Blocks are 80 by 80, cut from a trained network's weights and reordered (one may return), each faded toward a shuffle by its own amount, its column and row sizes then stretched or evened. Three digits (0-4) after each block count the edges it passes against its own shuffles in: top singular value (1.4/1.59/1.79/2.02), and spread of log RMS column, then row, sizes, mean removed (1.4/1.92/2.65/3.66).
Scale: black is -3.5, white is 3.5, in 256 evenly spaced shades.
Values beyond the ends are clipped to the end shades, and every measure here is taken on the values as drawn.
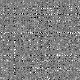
0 2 3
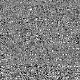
0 1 3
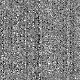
2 2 1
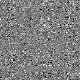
0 2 3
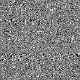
0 1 3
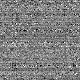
2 0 2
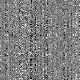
2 3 1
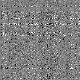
1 2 3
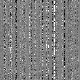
4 4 0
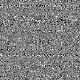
0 1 3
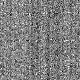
2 0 1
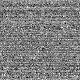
3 0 1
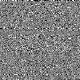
1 0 3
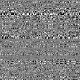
4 1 4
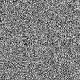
2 0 1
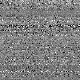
1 0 3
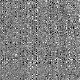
1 3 2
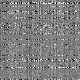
4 0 4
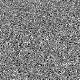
0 0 2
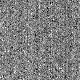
1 1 0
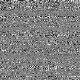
2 1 4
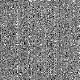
0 2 1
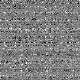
1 1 3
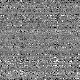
1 1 3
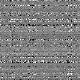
3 2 4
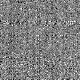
1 0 2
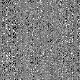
0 3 1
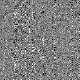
2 3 2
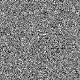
1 1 1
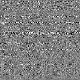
2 1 3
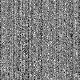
3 2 0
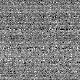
2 1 2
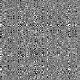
4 3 3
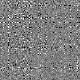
2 3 3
